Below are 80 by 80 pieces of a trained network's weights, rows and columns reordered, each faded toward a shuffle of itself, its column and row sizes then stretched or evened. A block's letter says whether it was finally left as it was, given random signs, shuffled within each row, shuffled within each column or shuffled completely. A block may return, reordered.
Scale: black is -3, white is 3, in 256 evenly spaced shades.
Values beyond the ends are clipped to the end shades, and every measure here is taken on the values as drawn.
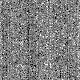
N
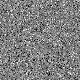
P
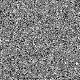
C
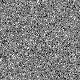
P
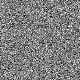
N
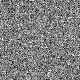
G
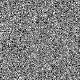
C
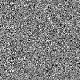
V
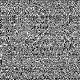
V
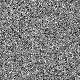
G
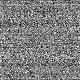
P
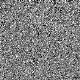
C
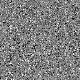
C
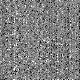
V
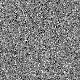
N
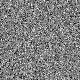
G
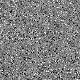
P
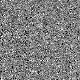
C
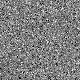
G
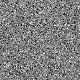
P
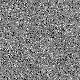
G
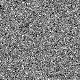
G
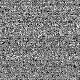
P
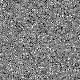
G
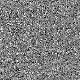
C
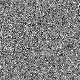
P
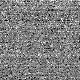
P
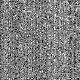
V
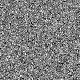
G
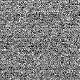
V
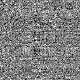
V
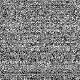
V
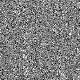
N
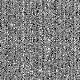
V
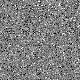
P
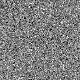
N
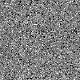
C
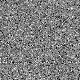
P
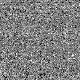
P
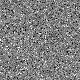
G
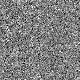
N
